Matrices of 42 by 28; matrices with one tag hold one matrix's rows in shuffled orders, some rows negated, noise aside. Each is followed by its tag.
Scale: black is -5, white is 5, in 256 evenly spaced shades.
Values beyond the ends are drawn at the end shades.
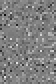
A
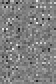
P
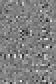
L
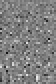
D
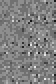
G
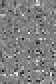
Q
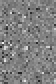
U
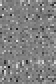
A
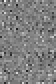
A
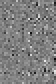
G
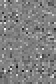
A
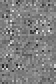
P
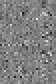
L
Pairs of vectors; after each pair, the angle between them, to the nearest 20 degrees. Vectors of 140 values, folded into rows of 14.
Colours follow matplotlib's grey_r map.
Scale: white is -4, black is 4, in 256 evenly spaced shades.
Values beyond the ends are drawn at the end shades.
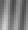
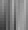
140 degrees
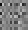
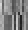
100 degrees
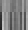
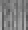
140 degrees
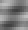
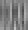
80 degrees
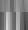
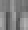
160 degrees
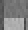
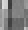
120 degrees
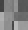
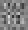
80 degrees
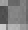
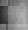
60 degrees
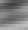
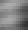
140 degrees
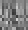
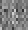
140 degrees
